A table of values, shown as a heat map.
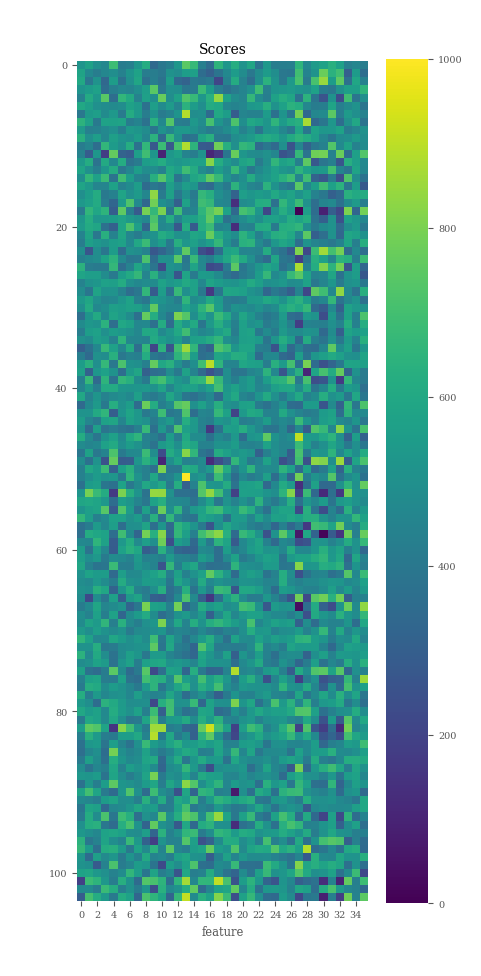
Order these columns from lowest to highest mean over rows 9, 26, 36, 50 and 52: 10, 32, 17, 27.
32, 27, 10, 17
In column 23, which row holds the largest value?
46
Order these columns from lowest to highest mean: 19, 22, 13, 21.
19, 22, 21, 13
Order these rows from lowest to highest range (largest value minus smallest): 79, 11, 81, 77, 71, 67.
71, 77, 81, 79, 11, 67
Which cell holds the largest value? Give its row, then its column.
51, 13
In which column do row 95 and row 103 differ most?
30
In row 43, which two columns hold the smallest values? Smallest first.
19, 4
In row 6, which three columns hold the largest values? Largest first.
13, 27, 31
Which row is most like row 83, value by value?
16
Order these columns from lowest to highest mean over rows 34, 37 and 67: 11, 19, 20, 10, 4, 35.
4, 19, 11, 10, 20, 35
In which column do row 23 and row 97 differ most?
28
